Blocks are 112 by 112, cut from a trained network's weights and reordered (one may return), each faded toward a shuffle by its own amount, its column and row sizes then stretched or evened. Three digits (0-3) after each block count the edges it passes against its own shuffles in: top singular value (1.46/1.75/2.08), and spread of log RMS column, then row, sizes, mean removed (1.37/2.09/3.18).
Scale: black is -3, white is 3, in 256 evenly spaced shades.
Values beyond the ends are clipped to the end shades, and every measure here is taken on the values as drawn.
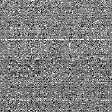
2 2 2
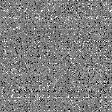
0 2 2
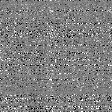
0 1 3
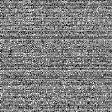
3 2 0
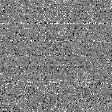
0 1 2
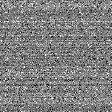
2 1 1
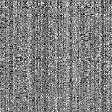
3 0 2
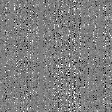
0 3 0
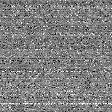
2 0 2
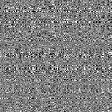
3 2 3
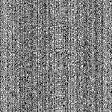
3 0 1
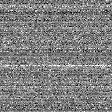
3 0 2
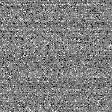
1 1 0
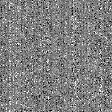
1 2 1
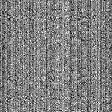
3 0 1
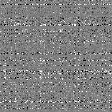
0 2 3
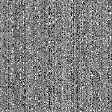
2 2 0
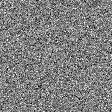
0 0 0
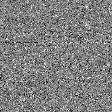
0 1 1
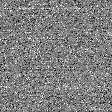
0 0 0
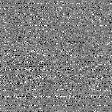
0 1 3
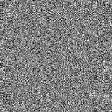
3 1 1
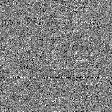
1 1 1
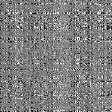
3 2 3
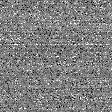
1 0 1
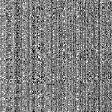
3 2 2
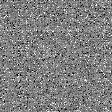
0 1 0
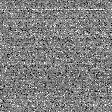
1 0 1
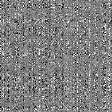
2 3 2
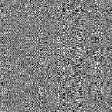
3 3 2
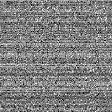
3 1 0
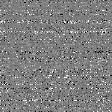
0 1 3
